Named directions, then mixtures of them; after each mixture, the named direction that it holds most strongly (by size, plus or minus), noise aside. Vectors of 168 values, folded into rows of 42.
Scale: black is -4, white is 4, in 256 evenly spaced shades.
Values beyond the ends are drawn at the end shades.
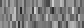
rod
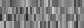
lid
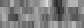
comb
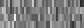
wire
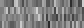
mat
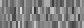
rod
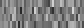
rod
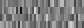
rod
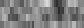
comb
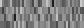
wire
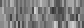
rod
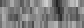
comb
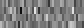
rod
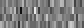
rod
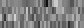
lid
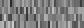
lid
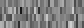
lid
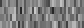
rod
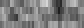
comb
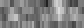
comb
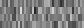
rod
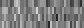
mat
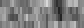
comb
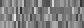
rod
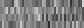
mat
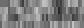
comb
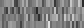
mat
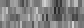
comb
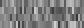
rod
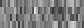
rod
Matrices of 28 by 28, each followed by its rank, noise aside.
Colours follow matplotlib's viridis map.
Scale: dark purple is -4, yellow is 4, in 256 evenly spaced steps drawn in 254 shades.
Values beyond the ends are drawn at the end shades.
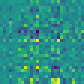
four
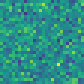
seven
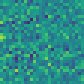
five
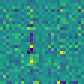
four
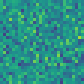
seven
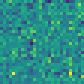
seven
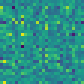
four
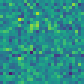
seven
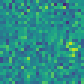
six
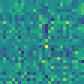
six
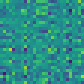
four
